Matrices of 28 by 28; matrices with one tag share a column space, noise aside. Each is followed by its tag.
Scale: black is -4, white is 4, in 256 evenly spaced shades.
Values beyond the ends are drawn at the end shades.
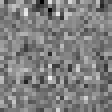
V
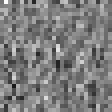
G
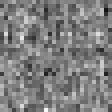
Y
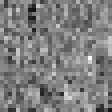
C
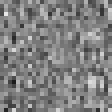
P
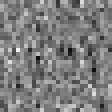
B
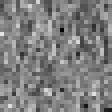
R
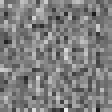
P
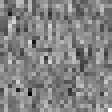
R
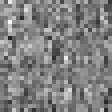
C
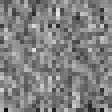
P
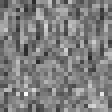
R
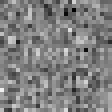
P
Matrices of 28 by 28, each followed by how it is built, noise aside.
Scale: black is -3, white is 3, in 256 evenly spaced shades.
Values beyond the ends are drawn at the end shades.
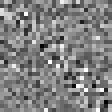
banded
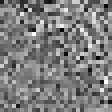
upper triangular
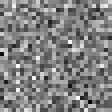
noise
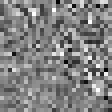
upper triangular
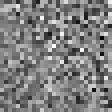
upper triangular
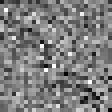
block diagonal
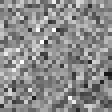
Hankel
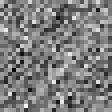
Hankel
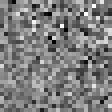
upper triangular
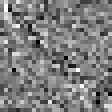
banded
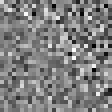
upper triangular
